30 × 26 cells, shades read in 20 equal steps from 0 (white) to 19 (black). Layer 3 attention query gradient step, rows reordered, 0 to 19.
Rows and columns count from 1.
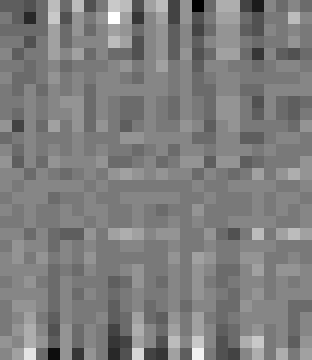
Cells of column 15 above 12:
2
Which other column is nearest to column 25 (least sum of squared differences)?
11
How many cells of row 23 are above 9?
11
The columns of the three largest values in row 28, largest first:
10, 5, 19
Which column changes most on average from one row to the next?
25
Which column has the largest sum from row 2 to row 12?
22
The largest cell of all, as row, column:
1, 17
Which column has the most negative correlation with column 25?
6
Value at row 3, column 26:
10
